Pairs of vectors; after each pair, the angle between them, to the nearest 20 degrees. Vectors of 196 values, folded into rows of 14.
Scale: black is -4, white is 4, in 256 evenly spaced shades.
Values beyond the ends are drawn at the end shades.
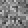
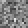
120 degrees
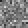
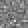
40 degrees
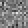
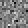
60 degrees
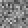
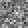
40 degrees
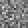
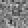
100 degrees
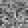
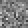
160 degrees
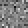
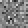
100 degrees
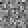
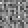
140 degrees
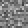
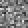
60 degrees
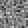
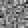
140 degrees
